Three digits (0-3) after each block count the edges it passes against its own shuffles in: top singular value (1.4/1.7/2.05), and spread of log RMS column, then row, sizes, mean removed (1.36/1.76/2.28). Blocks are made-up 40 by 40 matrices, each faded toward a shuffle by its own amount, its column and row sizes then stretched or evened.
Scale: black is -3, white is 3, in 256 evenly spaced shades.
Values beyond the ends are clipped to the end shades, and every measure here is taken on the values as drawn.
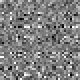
2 1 3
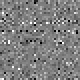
2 1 2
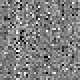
1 2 1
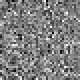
2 1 1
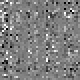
0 3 1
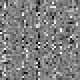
1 3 0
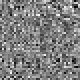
2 1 3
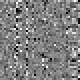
2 3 0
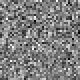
1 0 0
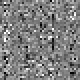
1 3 1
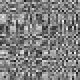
3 0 2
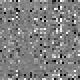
2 3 3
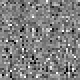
1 1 2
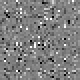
1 2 1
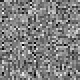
2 2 0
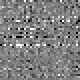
2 1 3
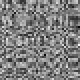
3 0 0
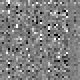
0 3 1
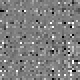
0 2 3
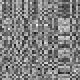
3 0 0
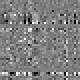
3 2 3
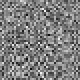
3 2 1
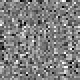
2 1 2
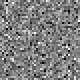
1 1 0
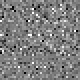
0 0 3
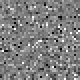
1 0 1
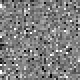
0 1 0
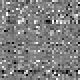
2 1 3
